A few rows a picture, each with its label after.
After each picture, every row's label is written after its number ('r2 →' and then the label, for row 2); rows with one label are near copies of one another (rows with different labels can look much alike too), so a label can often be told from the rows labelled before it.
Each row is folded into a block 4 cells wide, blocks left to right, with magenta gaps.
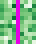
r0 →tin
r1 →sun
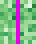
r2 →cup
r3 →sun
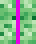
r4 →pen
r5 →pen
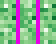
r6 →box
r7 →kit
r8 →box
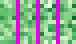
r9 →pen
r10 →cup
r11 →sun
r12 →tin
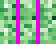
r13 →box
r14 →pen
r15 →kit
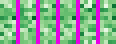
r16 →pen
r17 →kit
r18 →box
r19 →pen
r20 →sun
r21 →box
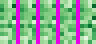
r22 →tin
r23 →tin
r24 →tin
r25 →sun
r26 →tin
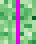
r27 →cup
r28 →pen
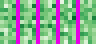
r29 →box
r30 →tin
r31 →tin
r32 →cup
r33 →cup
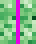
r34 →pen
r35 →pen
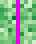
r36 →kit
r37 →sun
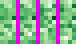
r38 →pen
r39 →pen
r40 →kit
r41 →tin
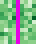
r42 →cup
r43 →kit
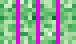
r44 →sun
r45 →cup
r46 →pen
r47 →sun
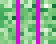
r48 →kit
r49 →sun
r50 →box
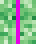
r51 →cup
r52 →pen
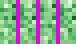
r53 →box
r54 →kit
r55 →tin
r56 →kit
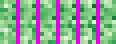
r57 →box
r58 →tin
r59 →pen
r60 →tin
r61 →tin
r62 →pen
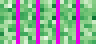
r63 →sun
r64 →cup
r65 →tin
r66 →cup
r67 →pen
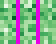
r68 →box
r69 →sun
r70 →cup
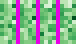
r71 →tin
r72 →kit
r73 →sun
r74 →kit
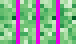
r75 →pen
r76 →cup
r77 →pen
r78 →kit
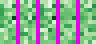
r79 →kit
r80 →cup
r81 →kit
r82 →pen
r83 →sun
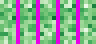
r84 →cup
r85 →sun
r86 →pen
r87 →sun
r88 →box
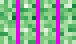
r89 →cup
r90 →box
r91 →box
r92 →sun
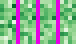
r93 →tin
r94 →cup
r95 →pen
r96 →cup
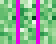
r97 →cup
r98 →kit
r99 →cup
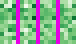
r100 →sun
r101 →box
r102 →pen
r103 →kit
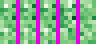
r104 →box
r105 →box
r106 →box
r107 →kit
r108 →pen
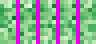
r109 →kit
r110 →sun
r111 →tin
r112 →tin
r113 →sun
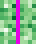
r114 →box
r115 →tin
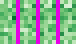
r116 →cup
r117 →box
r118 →sun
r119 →sun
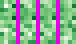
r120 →box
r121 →pen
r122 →pen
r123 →tin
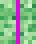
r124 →pen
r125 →sun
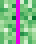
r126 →box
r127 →cup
